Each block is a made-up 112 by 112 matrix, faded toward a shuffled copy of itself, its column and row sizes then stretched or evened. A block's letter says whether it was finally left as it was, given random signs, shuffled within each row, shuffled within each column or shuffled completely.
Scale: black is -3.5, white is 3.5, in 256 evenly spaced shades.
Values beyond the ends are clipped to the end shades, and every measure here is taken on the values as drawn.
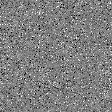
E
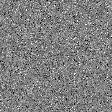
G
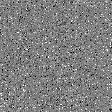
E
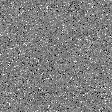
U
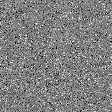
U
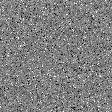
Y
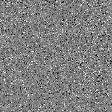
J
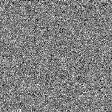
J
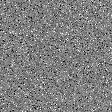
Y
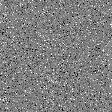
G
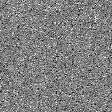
G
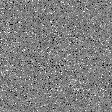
U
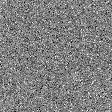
Y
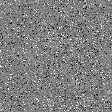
E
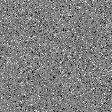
G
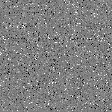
J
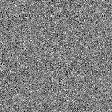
J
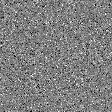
U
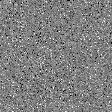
G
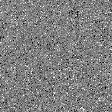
J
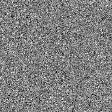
E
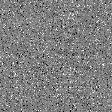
J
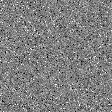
U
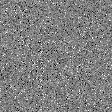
G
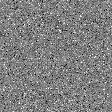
U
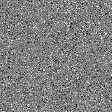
E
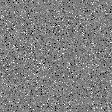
E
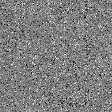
E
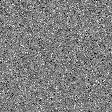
Y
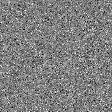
U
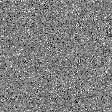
U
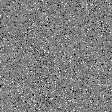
G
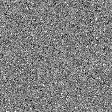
G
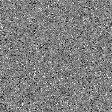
E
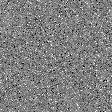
Y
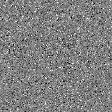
J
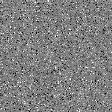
J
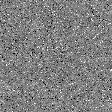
U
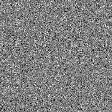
J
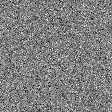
Y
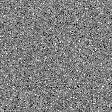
U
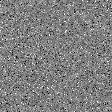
U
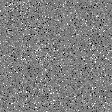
J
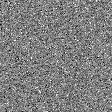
Y
